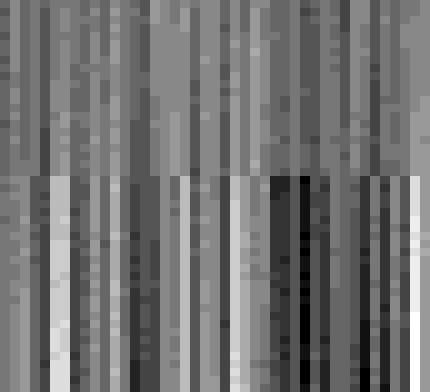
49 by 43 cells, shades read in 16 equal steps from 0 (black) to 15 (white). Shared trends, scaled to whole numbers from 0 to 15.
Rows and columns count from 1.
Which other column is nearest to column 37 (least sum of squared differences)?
39
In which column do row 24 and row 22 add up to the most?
42
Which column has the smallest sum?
31
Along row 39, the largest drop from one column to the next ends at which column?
8
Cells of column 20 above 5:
14
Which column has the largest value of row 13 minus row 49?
37
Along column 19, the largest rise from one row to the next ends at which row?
23
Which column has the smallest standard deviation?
17
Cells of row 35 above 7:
13
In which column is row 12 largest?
26
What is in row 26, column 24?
12
